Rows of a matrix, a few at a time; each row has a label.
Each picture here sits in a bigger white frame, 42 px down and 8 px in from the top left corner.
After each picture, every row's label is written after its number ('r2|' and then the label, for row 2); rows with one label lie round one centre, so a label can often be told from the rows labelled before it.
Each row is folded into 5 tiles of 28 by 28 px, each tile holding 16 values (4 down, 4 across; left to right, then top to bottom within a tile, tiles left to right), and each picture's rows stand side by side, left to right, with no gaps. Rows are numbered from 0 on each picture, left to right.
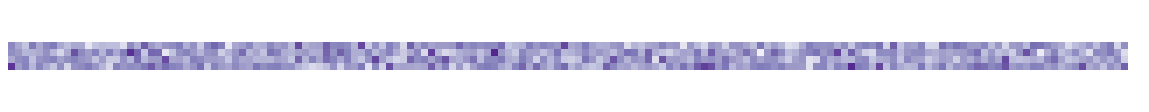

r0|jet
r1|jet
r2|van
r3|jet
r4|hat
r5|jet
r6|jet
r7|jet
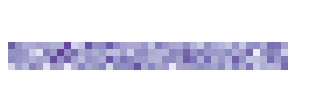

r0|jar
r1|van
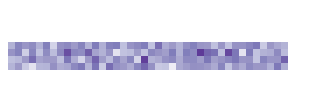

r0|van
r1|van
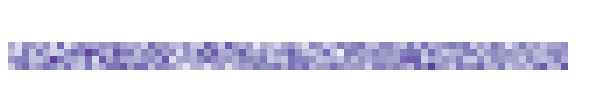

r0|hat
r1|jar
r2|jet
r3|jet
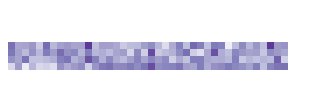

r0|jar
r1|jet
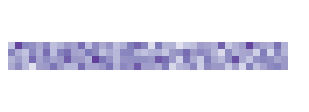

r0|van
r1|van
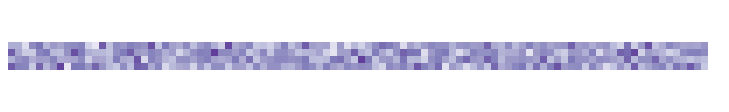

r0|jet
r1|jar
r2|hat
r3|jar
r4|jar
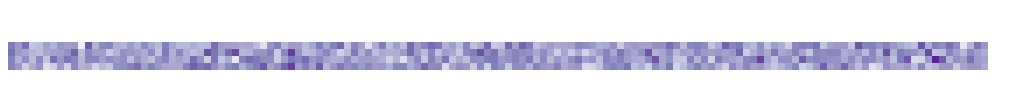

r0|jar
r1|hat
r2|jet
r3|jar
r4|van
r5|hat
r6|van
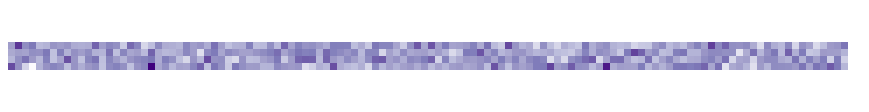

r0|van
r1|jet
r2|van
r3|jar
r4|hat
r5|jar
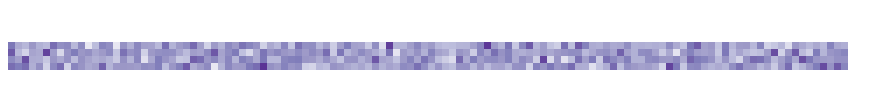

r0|jet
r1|hat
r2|van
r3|jar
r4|van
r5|hat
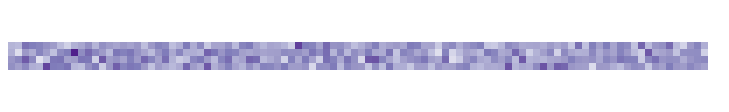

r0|hat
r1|hat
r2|van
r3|hat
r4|van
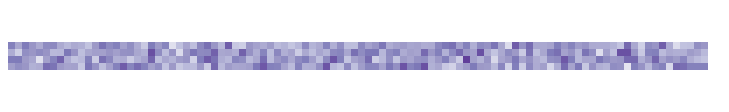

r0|hat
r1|jar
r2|hat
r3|van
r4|jar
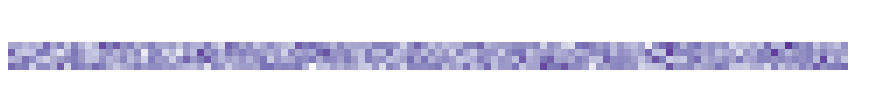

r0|jet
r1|jar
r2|van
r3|hat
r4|van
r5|jar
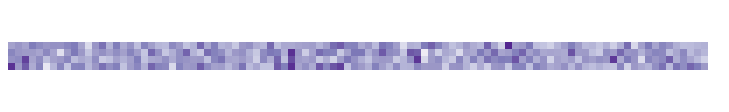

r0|jet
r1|jet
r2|jet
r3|jar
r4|jar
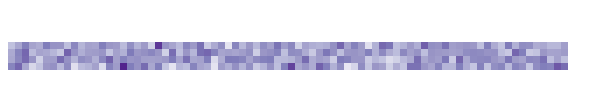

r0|hat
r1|van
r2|jet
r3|jar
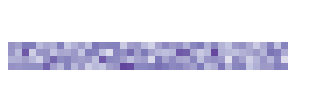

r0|hat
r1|jet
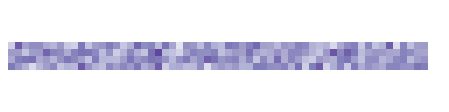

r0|van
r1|jar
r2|jar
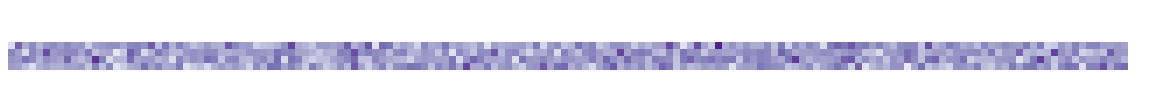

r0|van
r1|jar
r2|jar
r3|hat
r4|van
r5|van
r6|jar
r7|hat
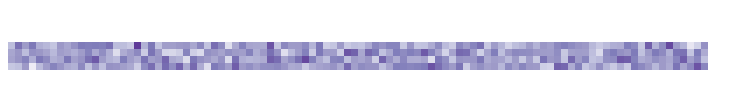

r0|van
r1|jet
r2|hat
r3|jet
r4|jar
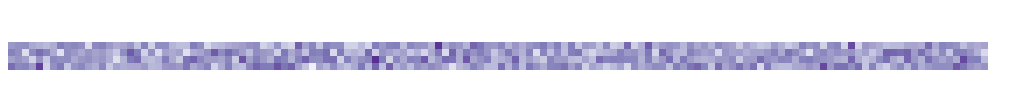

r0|jet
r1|hat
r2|van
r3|van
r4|jar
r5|hat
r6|jar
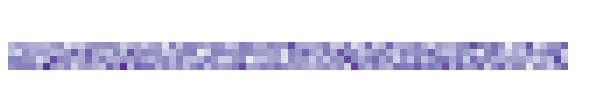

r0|hat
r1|jet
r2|jar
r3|jet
